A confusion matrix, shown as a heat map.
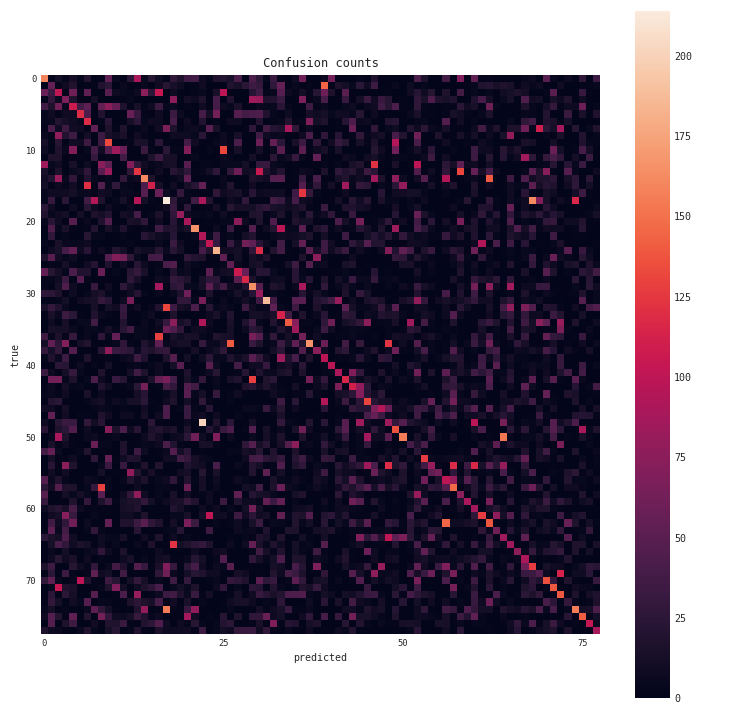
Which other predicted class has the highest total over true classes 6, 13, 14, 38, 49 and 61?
9
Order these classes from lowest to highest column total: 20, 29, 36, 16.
16, 36, 20, 29
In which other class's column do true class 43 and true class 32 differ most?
17
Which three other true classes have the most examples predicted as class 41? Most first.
31, 43, 20
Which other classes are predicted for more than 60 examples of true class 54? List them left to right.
3, 45, 48, 57, 60, 64
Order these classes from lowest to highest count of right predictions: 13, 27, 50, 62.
27, 13, 62, 50
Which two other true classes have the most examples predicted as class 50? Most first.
15, 64
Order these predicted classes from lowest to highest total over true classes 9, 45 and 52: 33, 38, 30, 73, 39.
73, 38, 33, 30, 39
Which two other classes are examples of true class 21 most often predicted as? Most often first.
33, 49
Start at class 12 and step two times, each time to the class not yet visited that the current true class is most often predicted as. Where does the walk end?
47
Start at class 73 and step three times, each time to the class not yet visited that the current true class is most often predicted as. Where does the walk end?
57
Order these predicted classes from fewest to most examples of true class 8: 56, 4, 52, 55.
56, 55, 4, 52
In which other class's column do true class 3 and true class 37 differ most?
26
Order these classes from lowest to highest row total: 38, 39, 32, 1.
1, 39, 38, 32
